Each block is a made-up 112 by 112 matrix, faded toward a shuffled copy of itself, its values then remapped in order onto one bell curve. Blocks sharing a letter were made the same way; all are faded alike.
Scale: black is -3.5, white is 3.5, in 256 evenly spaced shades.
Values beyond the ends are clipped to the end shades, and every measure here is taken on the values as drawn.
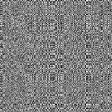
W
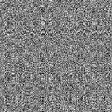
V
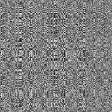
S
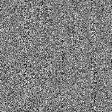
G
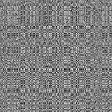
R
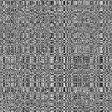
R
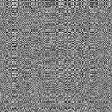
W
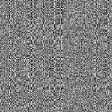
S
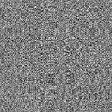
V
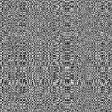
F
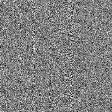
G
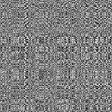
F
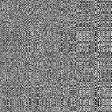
S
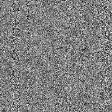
G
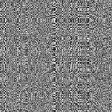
S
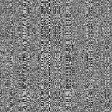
S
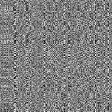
S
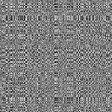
R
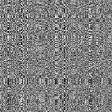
S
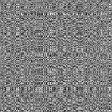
F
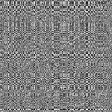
R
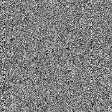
G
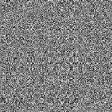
V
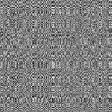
F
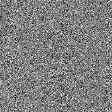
G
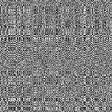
W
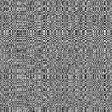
R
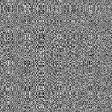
S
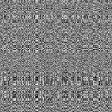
F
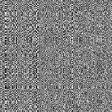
S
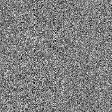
G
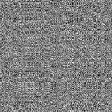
V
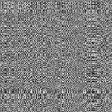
F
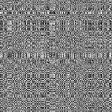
W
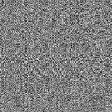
V
